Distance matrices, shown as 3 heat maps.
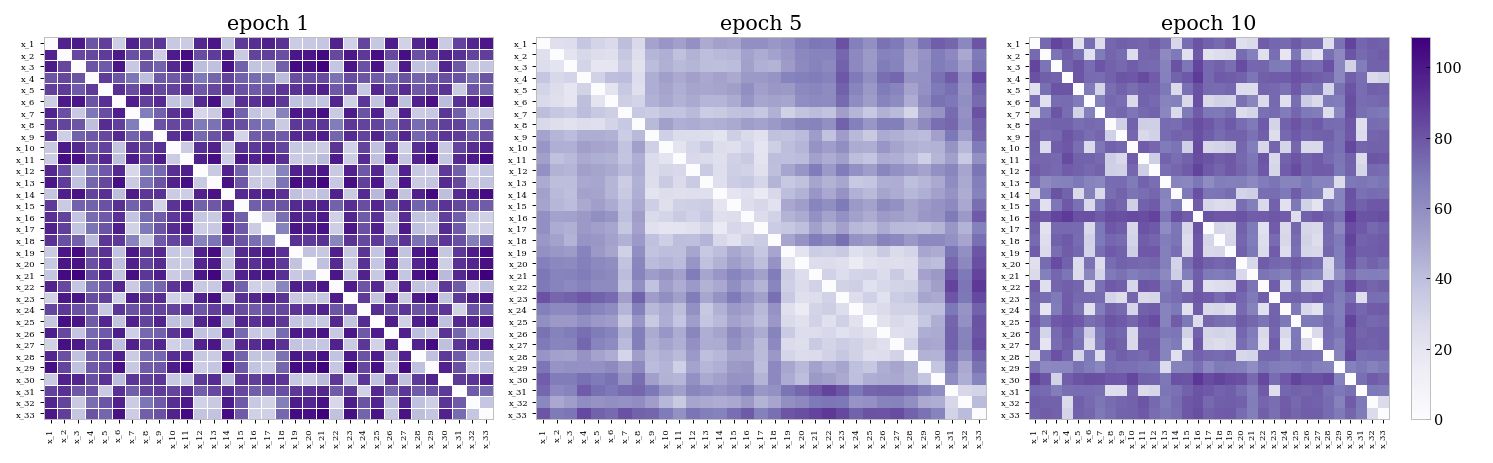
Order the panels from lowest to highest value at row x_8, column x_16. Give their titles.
epoch 5, epoch 1, epoch 10
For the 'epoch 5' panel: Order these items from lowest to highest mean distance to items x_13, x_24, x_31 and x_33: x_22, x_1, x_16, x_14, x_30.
x_14, x_30, x_16, x_22, x_1
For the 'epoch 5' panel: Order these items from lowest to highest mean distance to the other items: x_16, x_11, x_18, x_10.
x_11, x_10, x_16, x_18
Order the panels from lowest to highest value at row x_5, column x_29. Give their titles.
epoch 5, epoch 10, epoch 1
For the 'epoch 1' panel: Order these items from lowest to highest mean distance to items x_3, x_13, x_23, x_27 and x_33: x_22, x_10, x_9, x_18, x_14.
x_22, x_10, x_14, x_18, x_9
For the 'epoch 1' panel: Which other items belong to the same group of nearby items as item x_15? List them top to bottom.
x_2, x_9
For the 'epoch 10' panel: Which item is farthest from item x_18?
x_30
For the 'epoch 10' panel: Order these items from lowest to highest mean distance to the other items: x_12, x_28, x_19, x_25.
x_19, x_28, x_12, x_25
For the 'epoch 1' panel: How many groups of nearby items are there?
5
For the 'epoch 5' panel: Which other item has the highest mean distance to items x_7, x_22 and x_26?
x_33
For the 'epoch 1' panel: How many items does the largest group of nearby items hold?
12
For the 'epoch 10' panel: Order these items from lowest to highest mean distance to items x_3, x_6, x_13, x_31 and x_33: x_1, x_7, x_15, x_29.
x_29, x_15, x_7, x_1
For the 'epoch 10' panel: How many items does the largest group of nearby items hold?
11
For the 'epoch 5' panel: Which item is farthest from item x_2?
x_23
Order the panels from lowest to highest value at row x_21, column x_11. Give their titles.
epoch 1, epoch 5, epoch 10
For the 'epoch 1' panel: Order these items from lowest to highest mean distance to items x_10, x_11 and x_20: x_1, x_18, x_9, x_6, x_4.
x_1, x_6, x_4, x_18, x_9
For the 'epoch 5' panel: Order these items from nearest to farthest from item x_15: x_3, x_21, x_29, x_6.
x_3, x_6, x_29, x_21
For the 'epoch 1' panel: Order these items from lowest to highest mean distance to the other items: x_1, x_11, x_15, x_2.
x_1, x_11, x_15, x_2
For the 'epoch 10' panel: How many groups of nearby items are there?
7
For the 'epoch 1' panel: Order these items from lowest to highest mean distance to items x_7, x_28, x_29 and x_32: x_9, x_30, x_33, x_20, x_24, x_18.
x_33, x_18, x_9, x_24, x_30, x_20
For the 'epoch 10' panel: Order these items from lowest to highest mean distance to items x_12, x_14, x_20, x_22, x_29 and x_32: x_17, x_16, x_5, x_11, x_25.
x_5, x_17, x_11, x_25, x_16
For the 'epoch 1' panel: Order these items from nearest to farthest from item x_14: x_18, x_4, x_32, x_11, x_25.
x_11, x_25, x_4, x_18, x_32
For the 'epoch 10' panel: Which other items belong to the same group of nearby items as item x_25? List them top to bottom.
x_16
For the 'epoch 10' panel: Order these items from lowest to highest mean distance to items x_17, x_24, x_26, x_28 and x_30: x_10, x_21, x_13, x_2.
x_2, x_10, x_21, x_13
